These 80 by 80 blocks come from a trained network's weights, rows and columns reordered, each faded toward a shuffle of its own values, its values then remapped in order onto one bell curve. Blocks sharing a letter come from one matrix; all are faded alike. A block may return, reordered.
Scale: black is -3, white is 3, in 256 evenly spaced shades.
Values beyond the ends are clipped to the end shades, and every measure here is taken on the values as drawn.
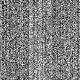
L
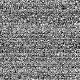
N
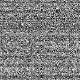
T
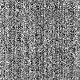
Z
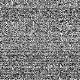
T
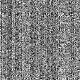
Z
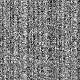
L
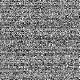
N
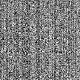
Z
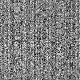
Z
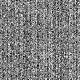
Z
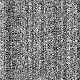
L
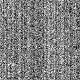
L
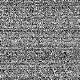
N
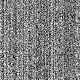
L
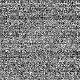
T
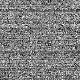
T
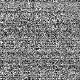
N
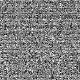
T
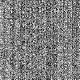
Z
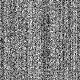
Z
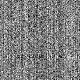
Z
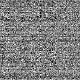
N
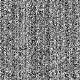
Z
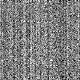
L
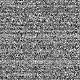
T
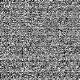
T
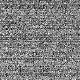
N
